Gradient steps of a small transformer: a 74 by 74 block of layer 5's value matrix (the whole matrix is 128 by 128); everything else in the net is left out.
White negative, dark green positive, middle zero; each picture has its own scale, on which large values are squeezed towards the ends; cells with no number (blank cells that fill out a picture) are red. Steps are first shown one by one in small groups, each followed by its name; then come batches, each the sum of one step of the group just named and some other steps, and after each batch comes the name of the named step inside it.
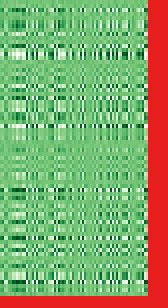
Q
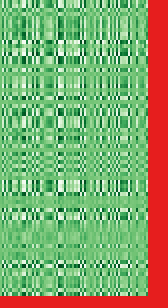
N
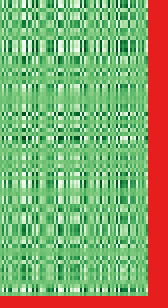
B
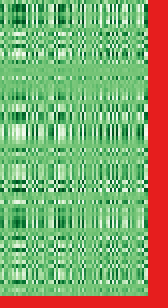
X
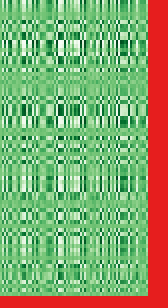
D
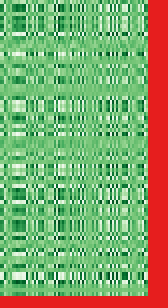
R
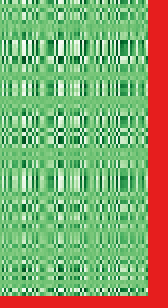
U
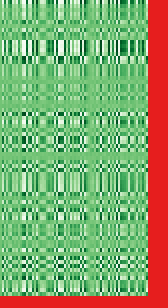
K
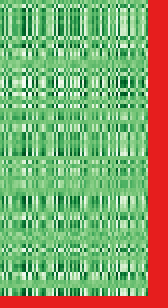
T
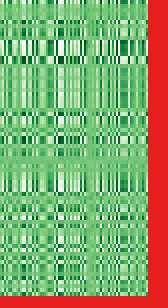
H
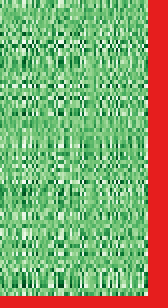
N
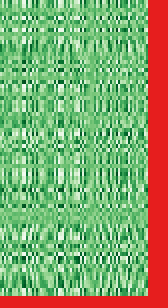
B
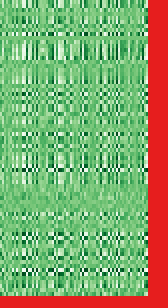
K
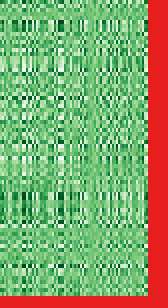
N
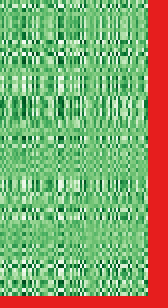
N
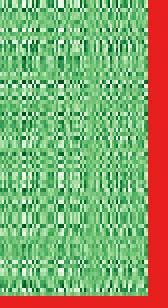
B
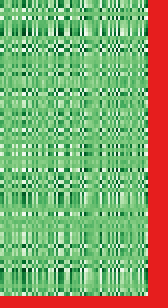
T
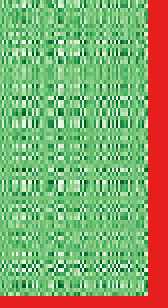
N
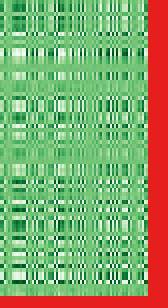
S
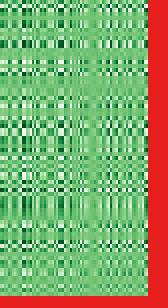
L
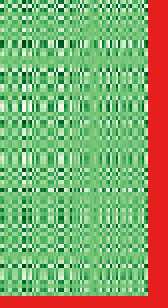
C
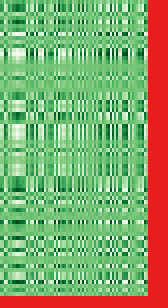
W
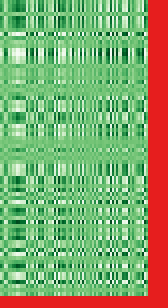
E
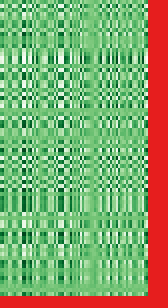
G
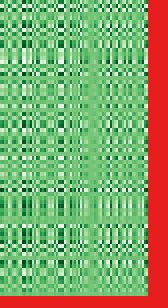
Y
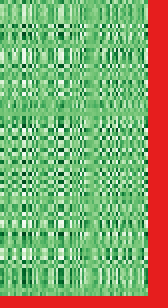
G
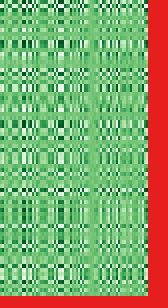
C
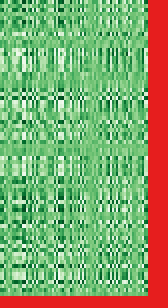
S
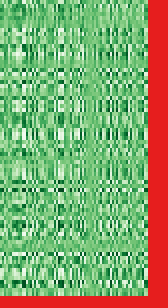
S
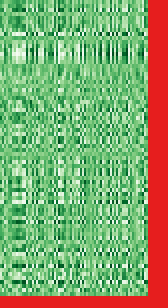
E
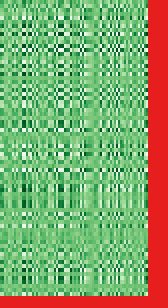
Y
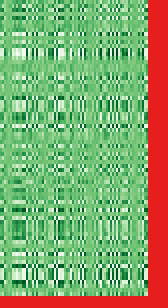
S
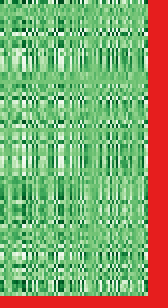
S
